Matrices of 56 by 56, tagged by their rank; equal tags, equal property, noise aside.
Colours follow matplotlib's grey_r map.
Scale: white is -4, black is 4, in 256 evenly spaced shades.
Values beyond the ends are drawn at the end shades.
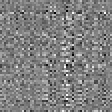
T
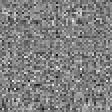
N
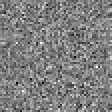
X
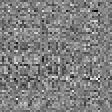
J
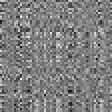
T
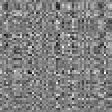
T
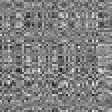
T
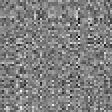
J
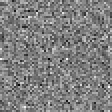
X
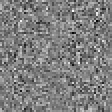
N
